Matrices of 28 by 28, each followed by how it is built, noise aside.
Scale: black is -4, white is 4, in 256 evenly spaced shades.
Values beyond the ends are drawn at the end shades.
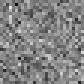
Toeplitz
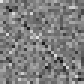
diagonal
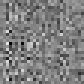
low rank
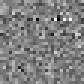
uneven rows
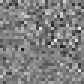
upper triangular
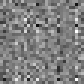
low rank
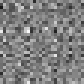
low rank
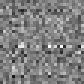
low rank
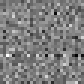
uneven rows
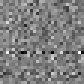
uneven rows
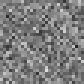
Toeplitz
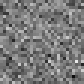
Toeplitz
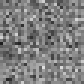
blocks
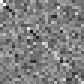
diagonal
